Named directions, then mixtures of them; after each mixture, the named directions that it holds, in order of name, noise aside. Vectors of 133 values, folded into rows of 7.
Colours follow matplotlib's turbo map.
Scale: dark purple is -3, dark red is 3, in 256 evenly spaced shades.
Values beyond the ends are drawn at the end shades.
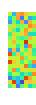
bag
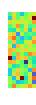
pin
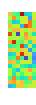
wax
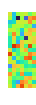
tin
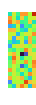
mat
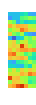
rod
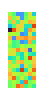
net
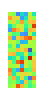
net.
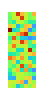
net.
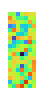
mat, net.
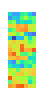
rod.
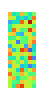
net, tin, wax.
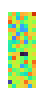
mat.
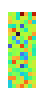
mat, wax.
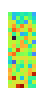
net, pin, rod.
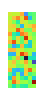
tin, wax.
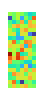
bag, pin, rod.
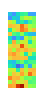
rod.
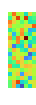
tin.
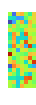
bag, tin.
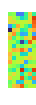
net, pin.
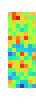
mat, rod, tin.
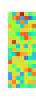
bag, tin, wax.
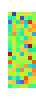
bag, net, tin.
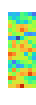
rod.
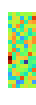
bag, pin.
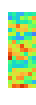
pin, rod.
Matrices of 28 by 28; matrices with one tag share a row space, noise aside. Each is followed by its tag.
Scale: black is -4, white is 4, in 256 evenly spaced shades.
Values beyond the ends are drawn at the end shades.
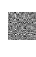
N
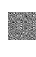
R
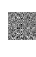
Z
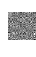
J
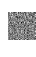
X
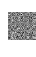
Z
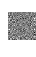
J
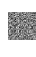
N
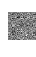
Z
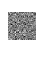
N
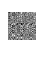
Z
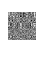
J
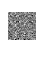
N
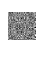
X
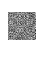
X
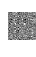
N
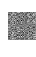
Z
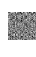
R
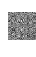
Z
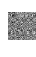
Z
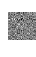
Z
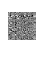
N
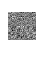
Z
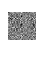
R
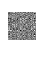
J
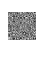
J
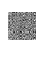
J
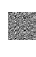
N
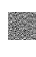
N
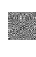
J
